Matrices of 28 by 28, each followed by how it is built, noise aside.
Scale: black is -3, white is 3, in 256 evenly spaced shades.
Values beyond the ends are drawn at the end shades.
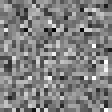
low rank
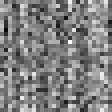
blocks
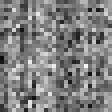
blocks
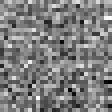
blocks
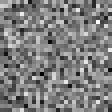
noise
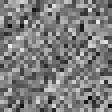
Hankel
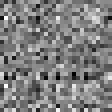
low rank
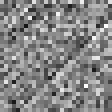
Hankel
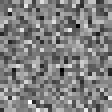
repeating columns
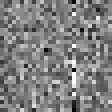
uneven columns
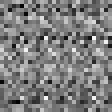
repeating columns
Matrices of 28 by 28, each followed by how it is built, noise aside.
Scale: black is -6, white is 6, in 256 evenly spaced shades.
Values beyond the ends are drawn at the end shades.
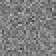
blocks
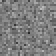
blocks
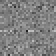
uneven rows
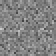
repeating columns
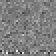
uneven rows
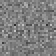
uneven rows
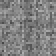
blocks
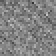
Toeplitz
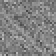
Toeplitz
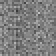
repeating rows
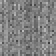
blocks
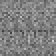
repeating columns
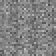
repeating rows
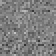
uneven rows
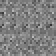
repeating columns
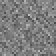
Toeplitz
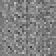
repeating rows
